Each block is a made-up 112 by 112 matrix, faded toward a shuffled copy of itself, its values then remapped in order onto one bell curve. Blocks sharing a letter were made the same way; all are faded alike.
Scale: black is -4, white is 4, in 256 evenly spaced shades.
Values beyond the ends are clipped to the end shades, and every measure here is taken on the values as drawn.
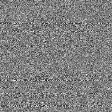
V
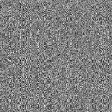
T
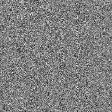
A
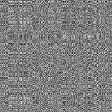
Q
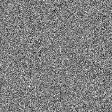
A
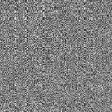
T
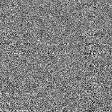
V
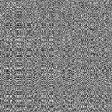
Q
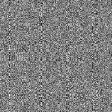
T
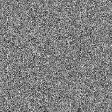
A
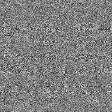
V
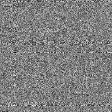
V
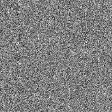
A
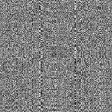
T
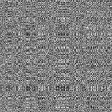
Q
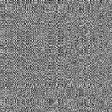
Q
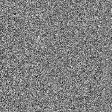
A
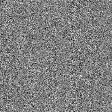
A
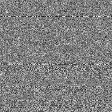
V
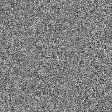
A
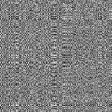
Q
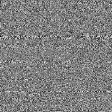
V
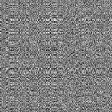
Q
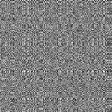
Q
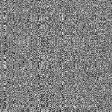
T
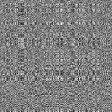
Q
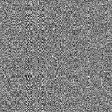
T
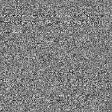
V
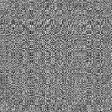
Q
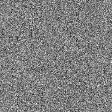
A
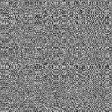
Q
